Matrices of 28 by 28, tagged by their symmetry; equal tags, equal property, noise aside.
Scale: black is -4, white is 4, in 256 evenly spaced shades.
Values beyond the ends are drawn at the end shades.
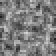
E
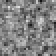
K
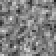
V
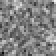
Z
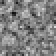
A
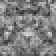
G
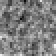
K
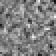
K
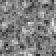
A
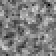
V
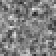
V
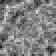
A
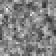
K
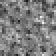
K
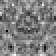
G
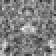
G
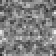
G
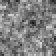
Z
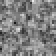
V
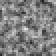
K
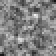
E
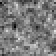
K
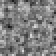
V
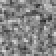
Z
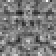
G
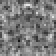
G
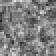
V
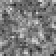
A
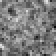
A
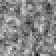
K
